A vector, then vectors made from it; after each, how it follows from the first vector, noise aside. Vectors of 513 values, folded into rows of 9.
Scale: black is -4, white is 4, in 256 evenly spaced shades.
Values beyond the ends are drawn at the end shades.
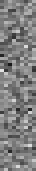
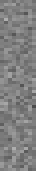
wrapped around, negated, shrunk.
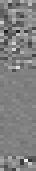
wrapped around, partly zeroed.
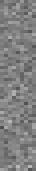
wrapped around, negated, shrunk.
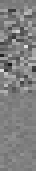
partly zeroed.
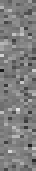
negated, partly zeroed.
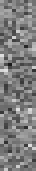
sign-scrambled.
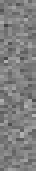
reversed, negated, shrunk.
